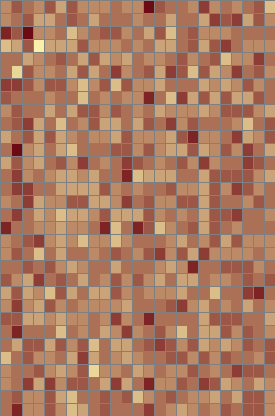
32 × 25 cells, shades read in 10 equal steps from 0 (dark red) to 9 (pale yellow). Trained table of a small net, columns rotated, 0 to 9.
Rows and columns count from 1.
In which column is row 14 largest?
13
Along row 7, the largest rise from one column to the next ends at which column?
11
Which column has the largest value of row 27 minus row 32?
2
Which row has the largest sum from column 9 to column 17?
29
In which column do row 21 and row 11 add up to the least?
18
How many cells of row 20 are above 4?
12
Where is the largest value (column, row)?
4, 4
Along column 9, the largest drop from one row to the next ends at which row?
30
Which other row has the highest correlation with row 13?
23
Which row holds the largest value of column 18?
6
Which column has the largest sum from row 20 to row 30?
9
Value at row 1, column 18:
5
